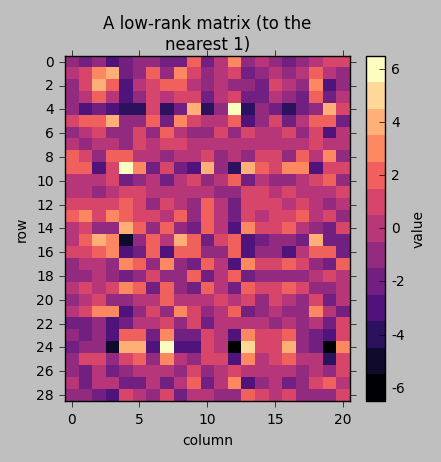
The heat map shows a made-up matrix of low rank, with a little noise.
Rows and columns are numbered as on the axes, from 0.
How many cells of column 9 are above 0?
13
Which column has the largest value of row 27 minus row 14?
12
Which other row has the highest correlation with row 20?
6
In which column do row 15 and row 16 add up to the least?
4
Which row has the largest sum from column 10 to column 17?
9
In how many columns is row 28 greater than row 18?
9
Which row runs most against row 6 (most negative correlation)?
8
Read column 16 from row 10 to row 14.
-1 1 0 1 2
